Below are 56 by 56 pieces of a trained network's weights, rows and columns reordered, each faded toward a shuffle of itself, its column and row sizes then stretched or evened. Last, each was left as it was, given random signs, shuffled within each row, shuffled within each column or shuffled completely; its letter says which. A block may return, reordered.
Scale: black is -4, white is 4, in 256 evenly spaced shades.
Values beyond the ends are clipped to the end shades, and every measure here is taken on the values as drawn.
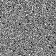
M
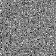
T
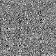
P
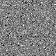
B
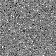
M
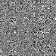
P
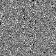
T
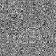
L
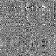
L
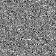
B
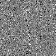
T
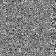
L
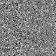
T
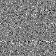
B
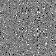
T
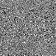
B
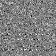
B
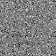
P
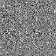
P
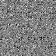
B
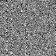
T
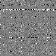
P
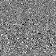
B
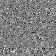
B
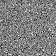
M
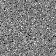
M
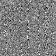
T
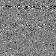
B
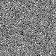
M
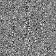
T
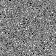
M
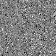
T
